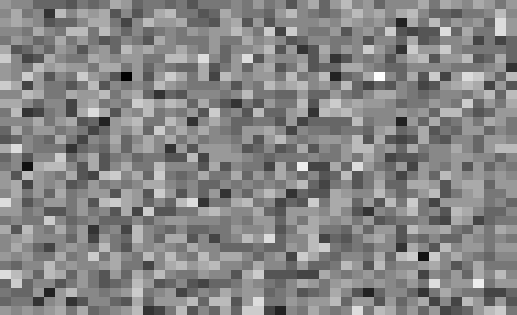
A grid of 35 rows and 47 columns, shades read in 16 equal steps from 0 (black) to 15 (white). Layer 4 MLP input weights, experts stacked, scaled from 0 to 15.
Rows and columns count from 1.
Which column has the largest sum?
13
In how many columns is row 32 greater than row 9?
19
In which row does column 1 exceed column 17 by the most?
31
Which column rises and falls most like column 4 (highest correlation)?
7
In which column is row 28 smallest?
37
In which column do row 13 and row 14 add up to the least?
29
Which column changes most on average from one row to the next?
40
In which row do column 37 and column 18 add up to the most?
23
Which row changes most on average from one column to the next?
9
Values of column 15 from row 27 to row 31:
6 9 8 8 11
